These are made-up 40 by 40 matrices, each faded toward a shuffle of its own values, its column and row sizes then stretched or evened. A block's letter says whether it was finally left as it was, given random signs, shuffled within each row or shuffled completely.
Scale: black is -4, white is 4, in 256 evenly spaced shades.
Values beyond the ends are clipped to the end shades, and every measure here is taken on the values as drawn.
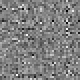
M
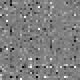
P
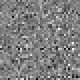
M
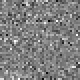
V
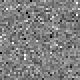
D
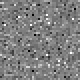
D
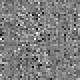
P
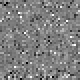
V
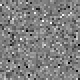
D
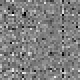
M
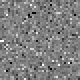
D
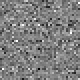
V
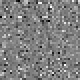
M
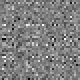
M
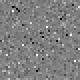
D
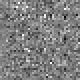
P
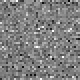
V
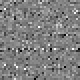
V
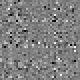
M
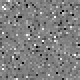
D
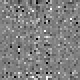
P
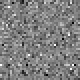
V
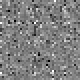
P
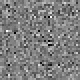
P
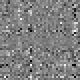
M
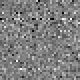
V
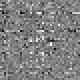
P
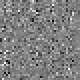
M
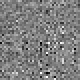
M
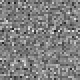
V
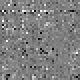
P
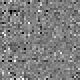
P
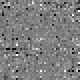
P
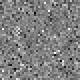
D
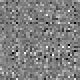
M
